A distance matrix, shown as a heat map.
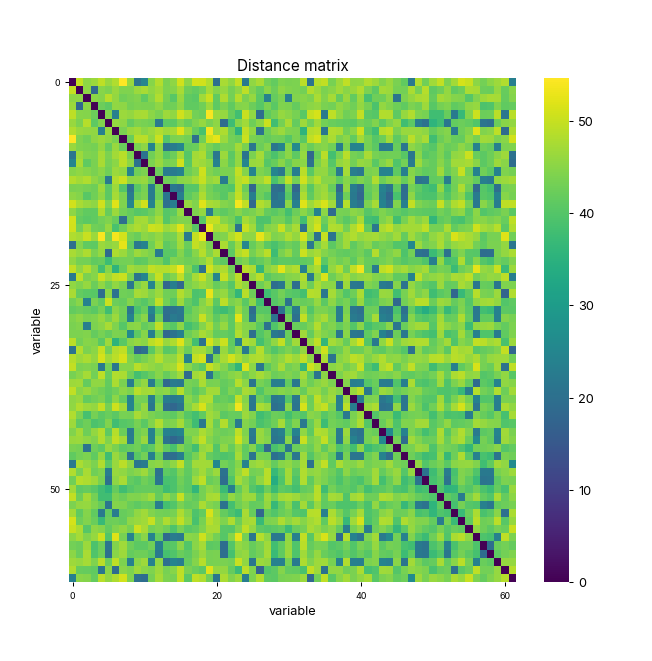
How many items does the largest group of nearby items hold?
17
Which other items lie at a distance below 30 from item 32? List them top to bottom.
18, 23, 42
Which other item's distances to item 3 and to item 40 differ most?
1
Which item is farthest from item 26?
19
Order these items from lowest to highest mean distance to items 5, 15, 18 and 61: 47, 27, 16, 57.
57, 47, 16, 27
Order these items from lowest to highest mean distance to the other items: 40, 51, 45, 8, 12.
8, 40, 45, 12, 51
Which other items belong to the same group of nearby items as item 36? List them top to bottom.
16, 19, 34
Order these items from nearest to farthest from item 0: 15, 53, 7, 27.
27, 53, 15, 7
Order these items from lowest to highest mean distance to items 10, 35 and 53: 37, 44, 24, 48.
24, 48, 37, 44
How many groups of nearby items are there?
12
